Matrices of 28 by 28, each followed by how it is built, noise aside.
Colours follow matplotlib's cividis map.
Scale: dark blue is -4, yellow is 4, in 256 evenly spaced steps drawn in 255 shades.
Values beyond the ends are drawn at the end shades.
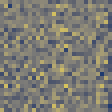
repeating rows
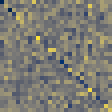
diagonal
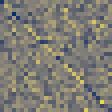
diagonal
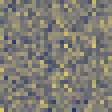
repeating rows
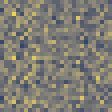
repeating rows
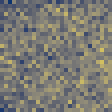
smooth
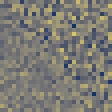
upper triangular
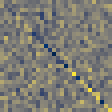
diagonal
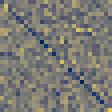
diagonal
